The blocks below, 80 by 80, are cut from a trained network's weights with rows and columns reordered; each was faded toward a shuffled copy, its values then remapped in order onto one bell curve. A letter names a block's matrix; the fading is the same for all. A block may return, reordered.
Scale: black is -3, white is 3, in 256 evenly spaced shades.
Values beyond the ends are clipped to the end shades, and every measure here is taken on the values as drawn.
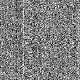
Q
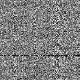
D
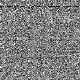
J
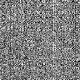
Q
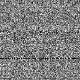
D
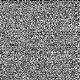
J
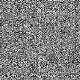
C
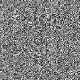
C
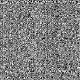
C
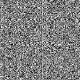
C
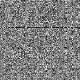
D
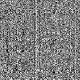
Q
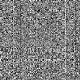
Q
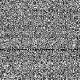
J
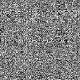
C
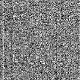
Q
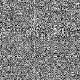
C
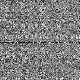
D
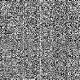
Q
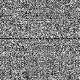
J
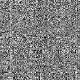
C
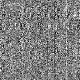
Q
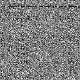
D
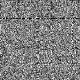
J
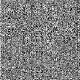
Q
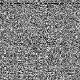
J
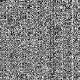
Q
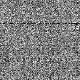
J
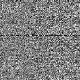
D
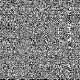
J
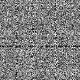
J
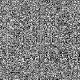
C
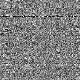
D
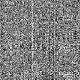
Q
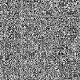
C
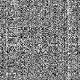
Q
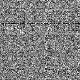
D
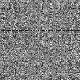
D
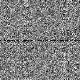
D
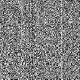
Q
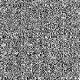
C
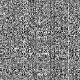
Q
